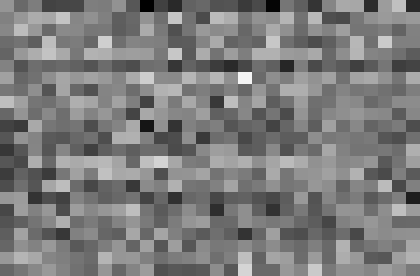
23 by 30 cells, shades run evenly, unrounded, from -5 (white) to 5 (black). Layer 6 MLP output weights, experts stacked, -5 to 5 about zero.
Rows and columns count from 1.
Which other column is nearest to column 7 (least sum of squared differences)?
6
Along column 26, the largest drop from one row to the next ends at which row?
7
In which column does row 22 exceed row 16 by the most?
28
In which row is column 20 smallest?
4
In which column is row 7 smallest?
18
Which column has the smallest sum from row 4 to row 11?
8
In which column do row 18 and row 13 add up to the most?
1
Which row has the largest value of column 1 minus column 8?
15
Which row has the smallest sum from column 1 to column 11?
5
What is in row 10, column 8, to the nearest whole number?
-1
